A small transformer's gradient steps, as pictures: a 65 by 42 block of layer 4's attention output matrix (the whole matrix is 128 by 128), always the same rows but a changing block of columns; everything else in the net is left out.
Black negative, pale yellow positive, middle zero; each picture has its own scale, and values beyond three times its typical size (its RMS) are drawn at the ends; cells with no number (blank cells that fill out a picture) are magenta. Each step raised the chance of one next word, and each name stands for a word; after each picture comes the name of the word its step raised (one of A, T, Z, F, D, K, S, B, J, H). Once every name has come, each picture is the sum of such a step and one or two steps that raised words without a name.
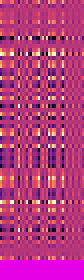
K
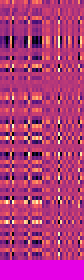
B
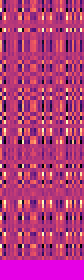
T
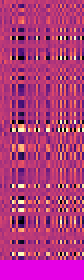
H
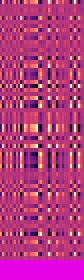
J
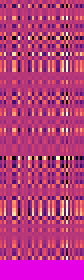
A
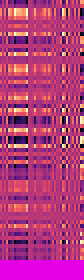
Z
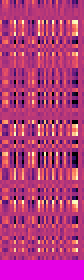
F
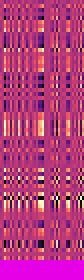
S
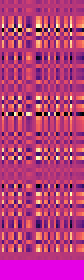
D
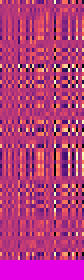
J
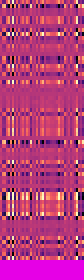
D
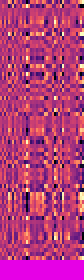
D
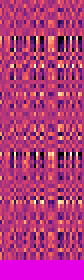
B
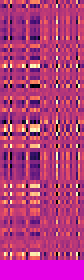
J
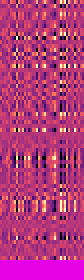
A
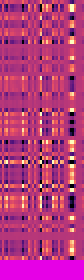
T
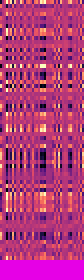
J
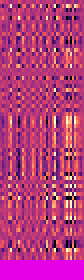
S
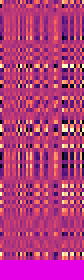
J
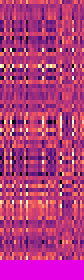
S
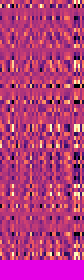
J
